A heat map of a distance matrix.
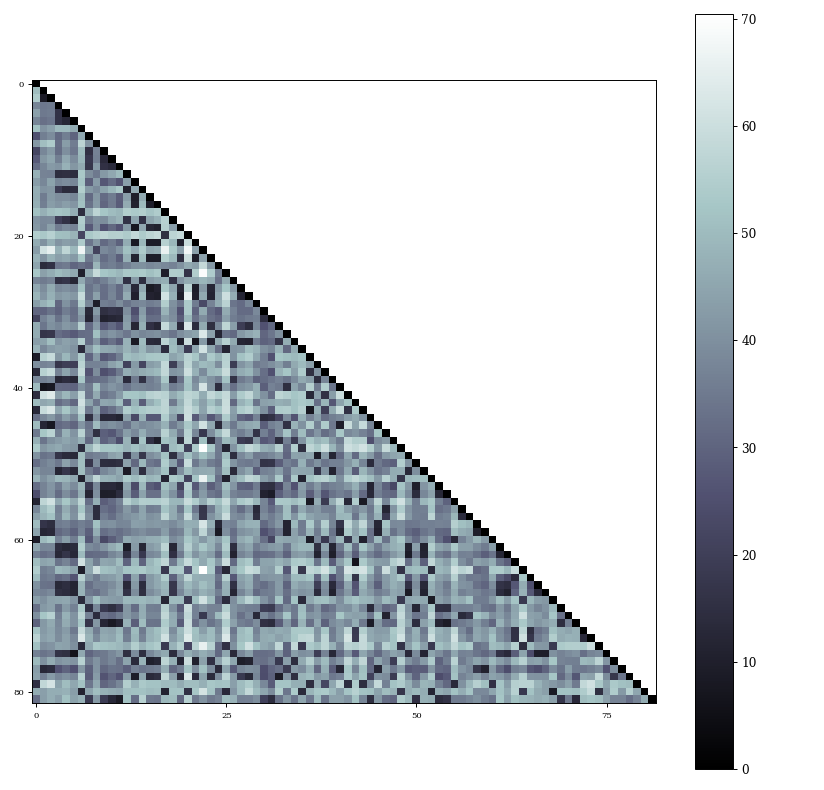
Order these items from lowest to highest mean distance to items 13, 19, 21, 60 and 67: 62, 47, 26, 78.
78, 47, 62, 26
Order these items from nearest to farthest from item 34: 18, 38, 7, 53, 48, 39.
53, 7, 39, 38, 18, 48
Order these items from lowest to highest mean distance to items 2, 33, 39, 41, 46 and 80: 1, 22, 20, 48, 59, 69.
59, 1, 69, 48, 20, 22
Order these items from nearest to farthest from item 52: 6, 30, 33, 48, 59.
6, 48, 33, 59, 30
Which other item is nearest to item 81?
11
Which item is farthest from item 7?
20
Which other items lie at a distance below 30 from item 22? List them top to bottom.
8, 29, 46, 56, 57, 70
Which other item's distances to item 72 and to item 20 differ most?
73
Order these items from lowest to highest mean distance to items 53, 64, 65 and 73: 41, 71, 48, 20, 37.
71, 37, 48, 20, 41
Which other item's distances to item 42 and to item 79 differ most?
63
